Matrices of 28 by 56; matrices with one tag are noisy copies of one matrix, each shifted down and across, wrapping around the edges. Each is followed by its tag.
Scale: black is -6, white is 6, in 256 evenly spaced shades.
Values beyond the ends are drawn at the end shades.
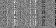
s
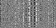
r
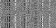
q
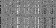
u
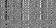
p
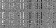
u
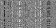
s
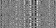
r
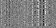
r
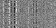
r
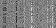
s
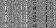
s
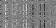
u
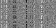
s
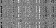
u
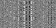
r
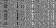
s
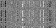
u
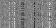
s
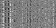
r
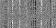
q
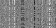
s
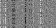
s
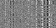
r
